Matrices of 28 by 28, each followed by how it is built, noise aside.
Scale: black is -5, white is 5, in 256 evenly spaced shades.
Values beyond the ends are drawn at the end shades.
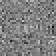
low rank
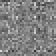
low rank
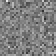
low rank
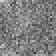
smooth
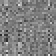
low rank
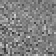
lower triangular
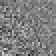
lower triangular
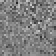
upper triangular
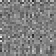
low rank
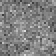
smooth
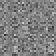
low rank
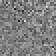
upper triangular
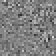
upper triangular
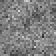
smooth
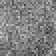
smooth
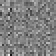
low rank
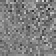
upper triangular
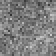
smooth
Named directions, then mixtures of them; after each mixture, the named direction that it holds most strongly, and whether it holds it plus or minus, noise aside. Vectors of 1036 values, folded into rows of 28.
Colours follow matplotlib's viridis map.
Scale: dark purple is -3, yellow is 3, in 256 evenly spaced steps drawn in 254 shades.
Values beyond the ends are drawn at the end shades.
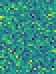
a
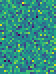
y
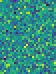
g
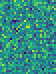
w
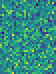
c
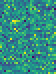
w, minus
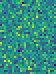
y, minus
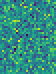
w, minus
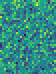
w, plus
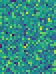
c, minus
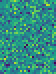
g, minus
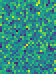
c, minus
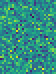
a, plus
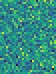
a, minus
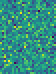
y, minus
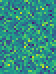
g, plus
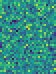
w, plus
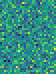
y, plus
